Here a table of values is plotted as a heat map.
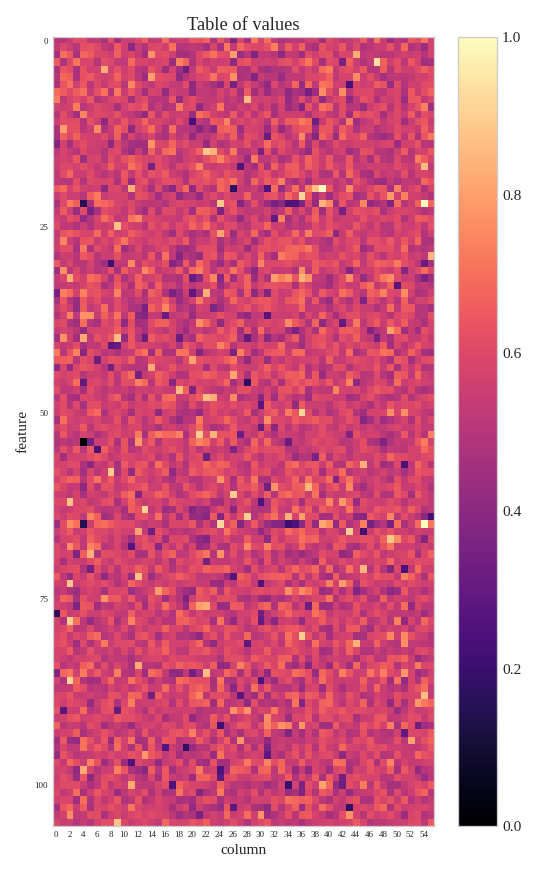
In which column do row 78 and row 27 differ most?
2
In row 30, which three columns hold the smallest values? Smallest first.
8, 54, 17
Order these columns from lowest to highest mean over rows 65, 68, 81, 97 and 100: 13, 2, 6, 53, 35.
35, 13, 53, 6, 2
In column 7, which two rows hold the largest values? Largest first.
4, 75
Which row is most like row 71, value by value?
57
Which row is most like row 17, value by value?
88
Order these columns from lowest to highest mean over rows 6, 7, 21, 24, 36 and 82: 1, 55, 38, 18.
18, 38, 55, 1
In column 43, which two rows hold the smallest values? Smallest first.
103, 6
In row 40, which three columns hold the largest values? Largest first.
9, 4, 1
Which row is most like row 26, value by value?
59
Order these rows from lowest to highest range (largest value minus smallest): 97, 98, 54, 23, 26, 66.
23, 26, 97, 98, 66, 54
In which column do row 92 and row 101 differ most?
24
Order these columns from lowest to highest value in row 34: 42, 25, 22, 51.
25, 42, 51, 22
